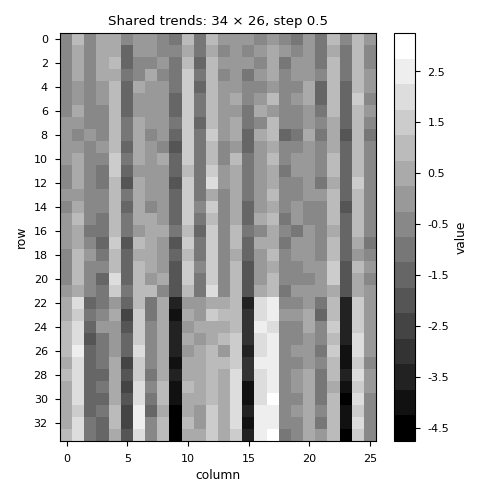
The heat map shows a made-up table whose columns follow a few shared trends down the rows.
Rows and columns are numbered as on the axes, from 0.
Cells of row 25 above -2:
22
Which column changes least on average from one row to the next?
20
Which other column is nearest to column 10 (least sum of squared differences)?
4
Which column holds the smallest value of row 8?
23
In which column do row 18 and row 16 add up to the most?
12
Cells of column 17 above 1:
12
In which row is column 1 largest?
26
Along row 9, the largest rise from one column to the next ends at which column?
10
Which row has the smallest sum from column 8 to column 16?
9
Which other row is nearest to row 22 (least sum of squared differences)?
25
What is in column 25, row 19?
0
